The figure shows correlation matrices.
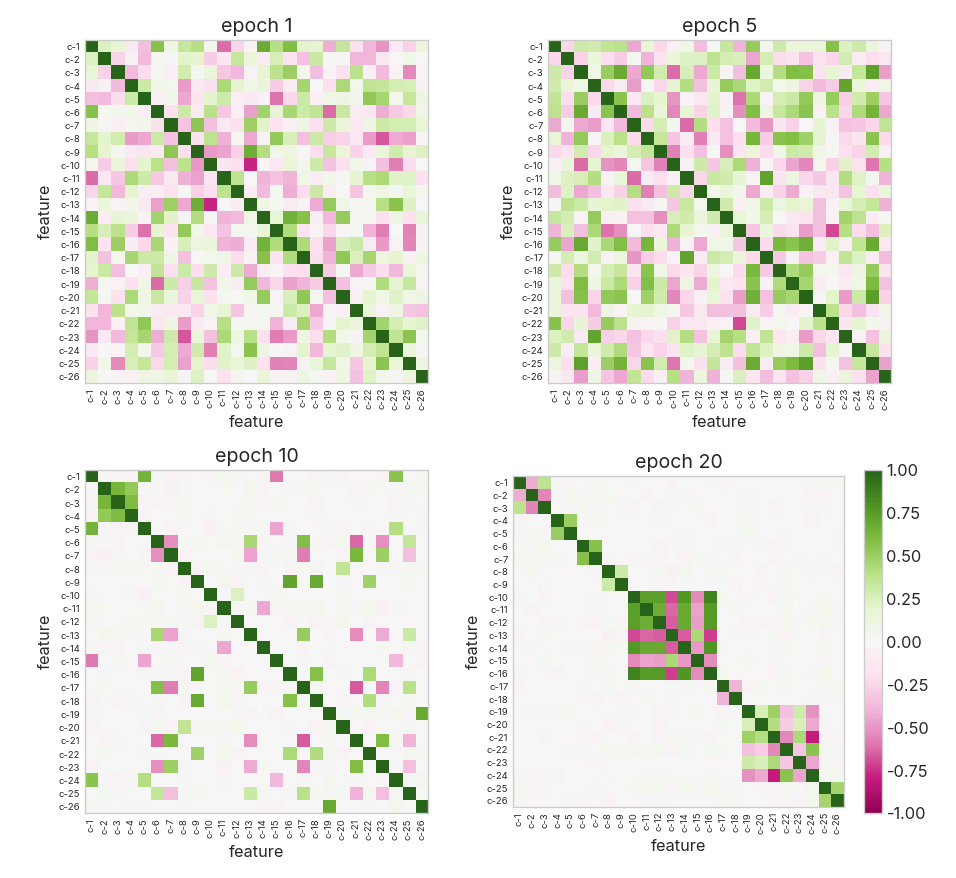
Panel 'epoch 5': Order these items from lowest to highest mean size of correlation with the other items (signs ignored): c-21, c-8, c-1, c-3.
c-21, c-1, c-8, c-3
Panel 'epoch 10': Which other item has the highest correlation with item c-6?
c-17
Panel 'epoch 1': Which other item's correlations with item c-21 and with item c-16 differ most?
c-1
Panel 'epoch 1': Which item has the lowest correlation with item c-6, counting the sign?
c-19
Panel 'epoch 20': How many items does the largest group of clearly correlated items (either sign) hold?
7
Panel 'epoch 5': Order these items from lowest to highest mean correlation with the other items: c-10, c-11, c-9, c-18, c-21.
c-10, c-21, c-9, c-11, c-18
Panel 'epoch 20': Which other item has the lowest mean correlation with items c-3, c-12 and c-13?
c-2
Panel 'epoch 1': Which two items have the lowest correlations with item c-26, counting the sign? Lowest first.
c-21, c-11
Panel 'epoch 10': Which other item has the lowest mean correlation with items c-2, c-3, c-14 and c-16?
c-11
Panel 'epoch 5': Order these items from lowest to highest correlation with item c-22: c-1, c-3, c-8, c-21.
c-8, c-3, c-21, c-1
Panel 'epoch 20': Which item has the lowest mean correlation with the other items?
c-13
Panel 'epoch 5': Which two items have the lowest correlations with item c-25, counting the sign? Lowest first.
c-10, c-26
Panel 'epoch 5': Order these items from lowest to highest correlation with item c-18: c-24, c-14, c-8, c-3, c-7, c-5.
c-7, c-14, c-24, c-5, c-3, c-8
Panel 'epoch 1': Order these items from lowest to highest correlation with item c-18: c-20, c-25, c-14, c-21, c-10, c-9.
c-21, c-9, c-14, c-20, c-25, c-10
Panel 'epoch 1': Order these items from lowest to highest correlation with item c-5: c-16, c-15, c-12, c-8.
c-15, c-8, c-16, c-12
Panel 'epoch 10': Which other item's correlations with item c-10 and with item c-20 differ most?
c-8
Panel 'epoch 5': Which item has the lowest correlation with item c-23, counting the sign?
c-20
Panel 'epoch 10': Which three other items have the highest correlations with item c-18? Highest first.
c-9, c-16, c-22
